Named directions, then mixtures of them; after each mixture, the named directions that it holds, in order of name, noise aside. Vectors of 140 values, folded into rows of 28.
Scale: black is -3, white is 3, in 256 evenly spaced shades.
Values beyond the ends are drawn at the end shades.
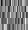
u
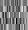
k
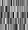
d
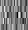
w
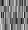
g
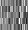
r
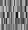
u, w.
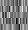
k, r.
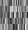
d, u.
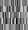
k.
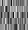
d.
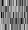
d, g.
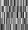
g, w.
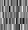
k, r, w.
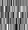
d, k.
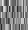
g, k.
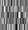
d, k, w.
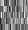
g, k.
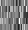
r.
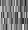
g, w.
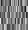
k, u.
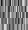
u.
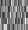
u.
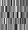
d, w.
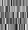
d, k.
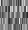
d, r, u.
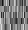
g.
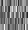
d, u.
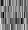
g, u.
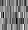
g, k, w.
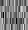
g, k.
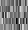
g, k, r.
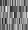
d, r.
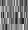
g, w.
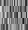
d, w.
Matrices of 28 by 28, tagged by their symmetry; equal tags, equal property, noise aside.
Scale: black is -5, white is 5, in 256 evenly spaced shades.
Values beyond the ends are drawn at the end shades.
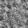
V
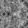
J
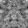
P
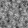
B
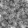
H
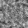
B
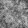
H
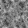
B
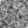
H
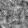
V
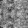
J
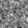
V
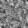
V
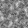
B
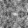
J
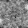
B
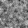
V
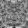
P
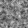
V
